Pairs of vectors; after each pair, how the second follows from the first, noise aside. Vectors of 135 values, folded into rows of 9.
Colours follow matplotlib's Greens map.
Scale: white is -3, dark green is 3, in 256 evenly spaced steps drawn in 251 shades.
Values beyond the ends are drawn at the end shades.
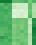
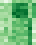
negated.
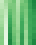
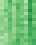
reversed, negated, shrunk.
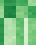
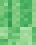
reversed, negated, shrunk.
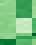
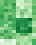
negated.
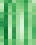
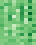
reversed, partly zeroed.
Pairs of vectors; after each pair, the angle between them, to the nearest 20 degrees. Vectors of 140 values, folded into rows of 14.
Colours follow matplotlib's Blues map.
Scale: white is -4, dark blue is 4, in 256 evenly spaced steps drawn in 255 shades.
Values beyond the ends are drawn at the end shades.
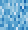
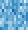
140 degrees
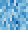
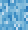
120 degrees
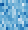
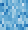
20 degrees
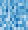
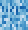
40 degrees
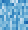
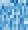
160 degrees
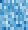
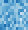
100 degrees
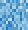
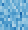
60 degrees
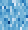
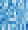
80 degrees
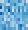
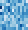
20 degrees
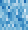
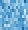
40 degrees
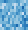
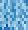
100 degrees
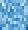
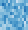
120 degrees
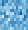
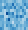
140 degrees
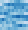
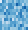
80 degrees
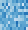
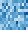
20 degrees
